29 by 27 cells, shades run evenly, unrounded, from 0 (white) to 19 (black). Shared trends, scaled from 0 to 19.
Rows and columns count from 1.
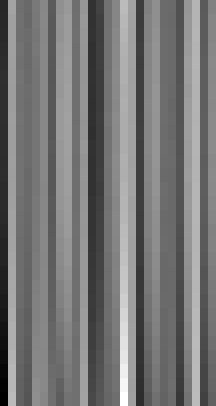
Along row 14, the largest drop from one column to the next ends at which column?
2
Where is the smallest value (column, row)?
16, 29
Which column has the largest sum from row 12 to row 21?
1
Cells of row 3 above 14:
4
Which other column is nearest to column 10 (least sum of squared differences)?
14
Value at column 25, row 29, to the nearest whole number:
5
